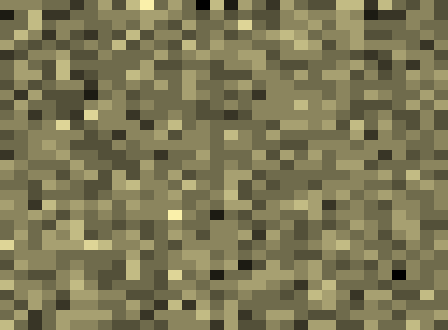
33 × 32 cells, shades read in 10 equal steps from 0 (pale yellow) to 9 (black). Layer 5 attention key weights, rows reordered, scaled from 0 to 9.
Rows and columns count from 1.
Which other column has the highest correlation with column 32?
20
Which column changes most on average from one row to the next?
1
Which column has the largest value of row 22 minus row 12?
7
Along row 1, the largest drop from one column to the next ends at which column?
16
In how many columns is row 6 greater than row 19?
16
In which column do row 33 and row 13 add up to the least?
5
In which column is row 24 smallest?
6
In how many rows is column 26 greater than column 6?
12
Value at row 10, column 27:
3
